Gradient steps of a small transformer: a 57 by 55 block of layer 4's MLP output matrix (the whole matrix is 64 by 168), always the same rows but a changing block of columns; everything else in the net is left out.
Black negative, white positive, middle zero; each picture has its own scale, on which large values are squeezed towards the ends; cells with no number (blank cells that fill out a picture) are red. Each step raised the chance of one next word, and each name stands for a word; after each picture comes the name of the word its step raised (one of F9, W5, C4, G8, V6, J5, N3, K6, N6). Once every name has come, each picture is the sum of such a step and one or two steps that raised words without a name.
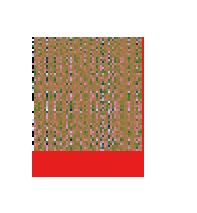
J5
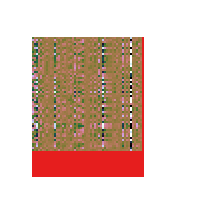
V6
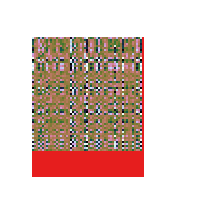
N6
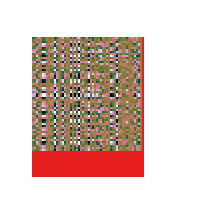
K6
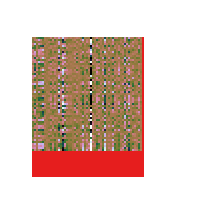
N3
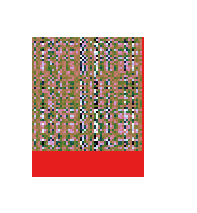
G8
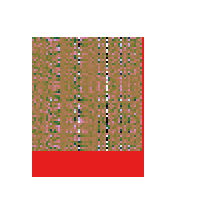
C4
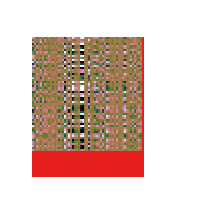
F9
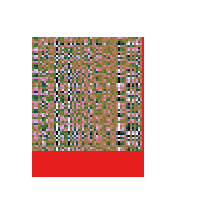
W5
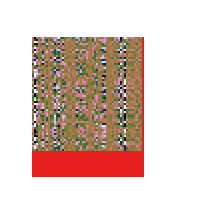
G8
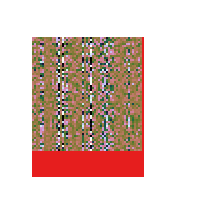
W5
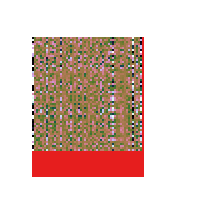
F9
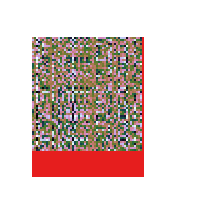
J5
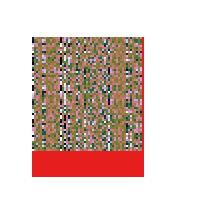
N3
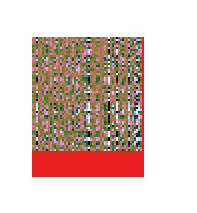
J5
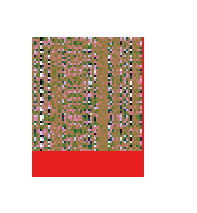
F9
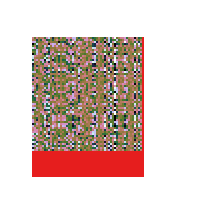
W5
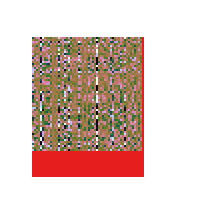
J5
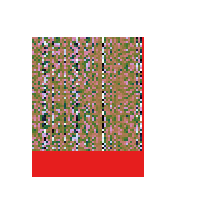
G8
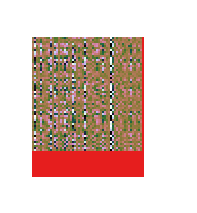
N6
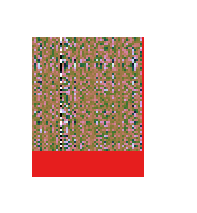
N6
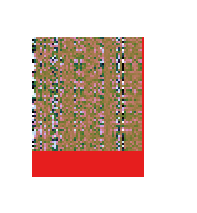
N6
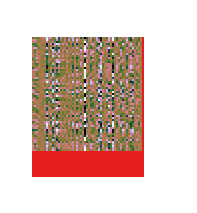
V6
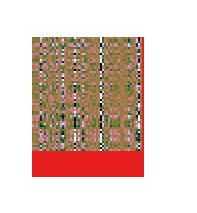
V6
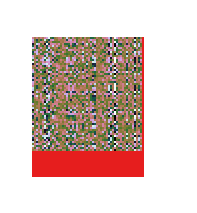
J5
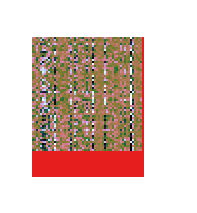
N3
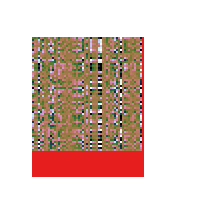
N6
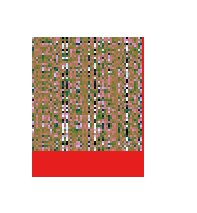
G8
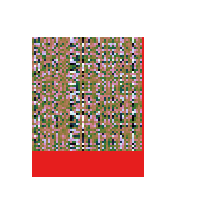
F9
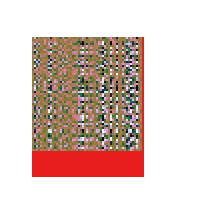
F9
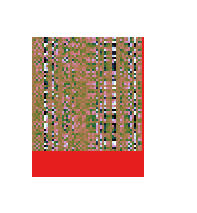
G8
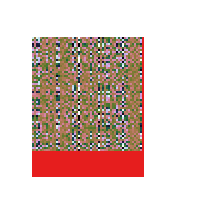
C4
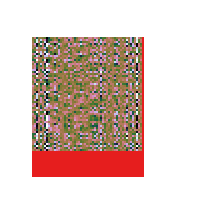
W5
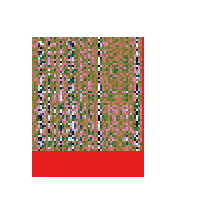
J5
